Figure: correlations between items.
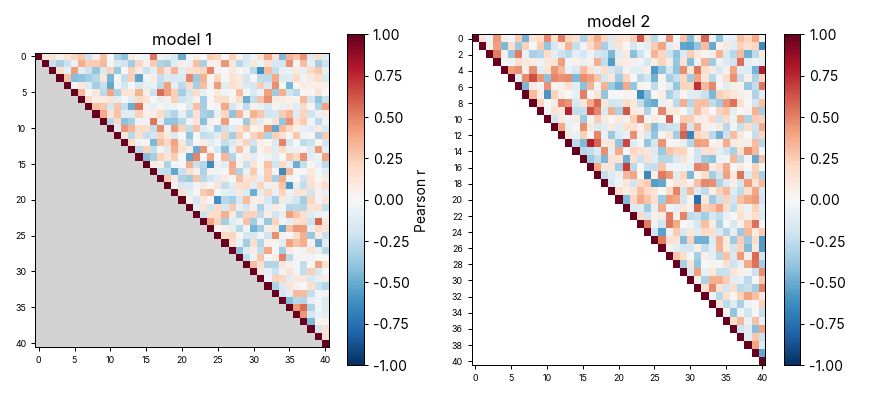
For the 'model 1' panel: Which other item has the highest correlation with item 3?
21
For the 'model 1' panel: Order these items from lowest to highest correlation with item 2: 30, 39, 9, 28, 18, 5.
30, 9, 28, 18, 39, 5
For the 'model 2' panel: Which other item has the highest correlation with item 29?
12
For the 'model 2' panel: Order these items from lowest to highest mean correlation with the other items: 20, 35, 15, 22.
15, 20, 22, 35
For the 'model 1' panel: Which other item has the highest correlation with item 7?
14
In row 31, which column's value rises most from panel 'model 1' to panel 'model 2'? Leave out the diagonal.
21
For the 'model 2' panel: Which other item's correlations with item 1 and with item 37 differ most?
10
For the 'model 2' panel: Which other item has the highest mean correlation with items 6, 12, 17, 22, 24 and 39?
0
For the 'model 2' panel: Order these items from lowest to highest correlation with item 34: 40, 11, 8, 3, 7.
8, 40, 3, 11, 7
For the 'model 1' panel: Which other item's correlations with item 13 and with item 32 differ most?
23
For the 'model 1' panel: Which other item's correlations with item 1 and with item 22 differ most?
17
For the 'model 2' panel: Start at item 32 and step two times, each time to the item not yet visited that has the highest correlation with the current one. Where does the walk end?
23
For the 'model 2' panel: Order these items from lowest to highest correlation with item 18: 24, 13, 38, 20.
20, 13, 24, 38
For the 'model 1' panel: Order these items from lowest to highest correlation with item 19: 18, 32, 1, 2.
1, 18, 32, 2
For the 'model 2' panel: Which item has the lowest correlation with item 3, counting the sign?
19
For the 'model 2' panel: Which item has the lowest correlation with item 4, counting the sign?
25
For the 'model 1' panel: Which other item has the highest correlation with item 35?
37
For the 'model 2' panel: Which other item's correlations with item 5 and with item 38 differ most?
14
